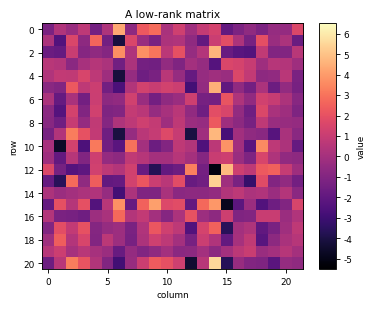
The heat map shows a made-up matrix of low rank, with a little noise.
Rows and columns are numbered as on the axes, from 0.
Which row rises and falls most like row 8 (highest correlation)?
13
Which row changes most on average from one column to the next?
10
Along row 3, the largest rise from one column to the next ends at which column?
15
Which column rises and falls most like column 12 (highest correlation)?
19
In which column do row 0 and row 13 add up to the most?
14
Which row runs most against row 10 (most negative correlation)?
18
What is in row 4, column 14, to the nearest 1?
0
